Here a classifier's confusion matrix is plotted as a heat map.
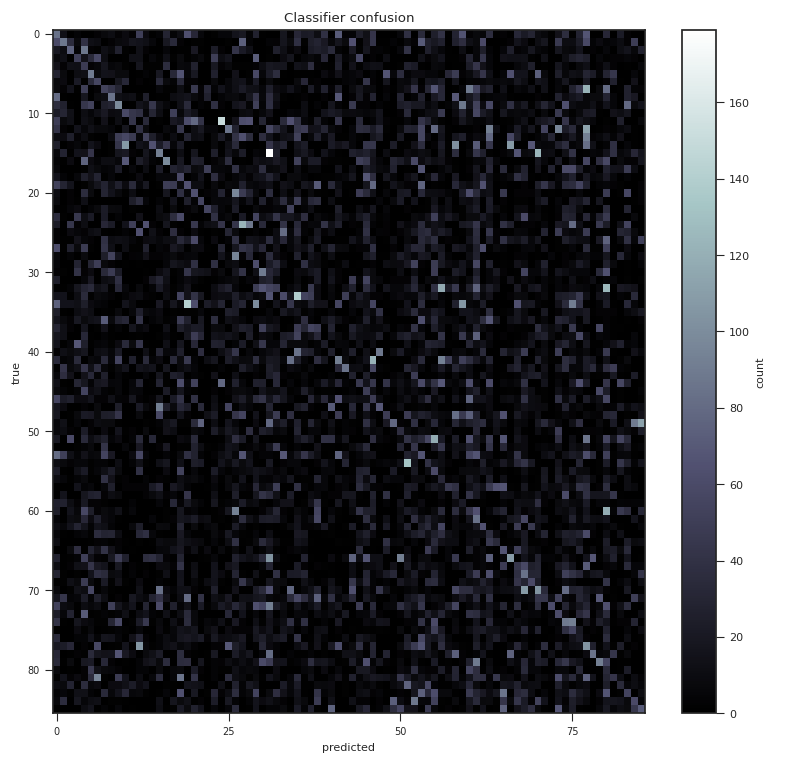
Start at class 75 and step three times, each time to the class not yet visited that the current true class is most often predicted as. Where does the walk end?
45
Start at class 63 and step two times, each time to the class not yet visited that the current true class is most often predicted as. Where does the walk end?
12
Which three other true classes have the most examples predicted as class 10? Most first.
14, 16, 13
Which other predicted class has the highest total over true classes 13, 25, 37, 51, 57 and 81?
77
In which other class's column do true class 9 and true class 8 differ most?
59
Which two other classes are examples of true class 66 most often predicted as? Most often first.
31, 50
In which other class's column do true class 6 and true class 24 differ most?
27
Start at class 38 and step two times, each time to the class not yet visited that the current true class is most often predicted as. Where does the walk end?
68
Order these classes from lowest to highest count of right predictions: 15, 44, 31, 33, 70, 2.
31, 44, 33, 2, 15, 70
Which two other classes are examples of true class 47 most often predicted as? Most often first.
15, 40
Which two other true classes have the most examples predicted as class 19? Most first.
34, 71
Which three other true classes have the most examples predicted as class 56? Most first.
32, 41, 44
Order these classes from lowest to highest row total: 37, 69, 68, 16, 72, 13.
69, 37, 68, 16, 13, 72
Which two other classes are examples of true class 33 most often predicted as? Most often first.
35, 31
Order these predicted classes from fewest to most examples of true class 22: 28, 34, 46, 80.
28, 46, 80, 34
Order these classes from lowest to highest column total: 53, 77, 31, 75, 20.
20, 75, 53, 31, 77
